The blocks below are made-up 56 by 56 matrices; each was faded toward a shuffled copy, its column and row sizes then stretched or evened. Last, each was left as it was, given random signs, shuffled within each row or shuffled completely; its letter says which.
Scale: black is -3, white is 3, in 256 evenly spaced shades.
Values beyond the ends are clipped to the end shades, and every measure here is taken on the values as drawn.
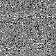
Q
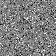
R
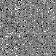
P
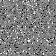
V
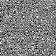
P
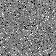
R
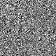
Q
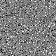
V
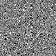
P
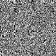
P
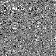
P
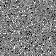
R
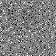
P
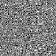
P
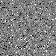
V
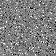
R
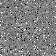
Q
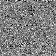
V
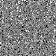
Q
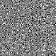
P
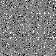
Q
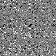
P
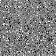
Q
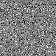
V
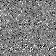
V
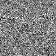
Q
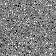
R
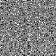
P
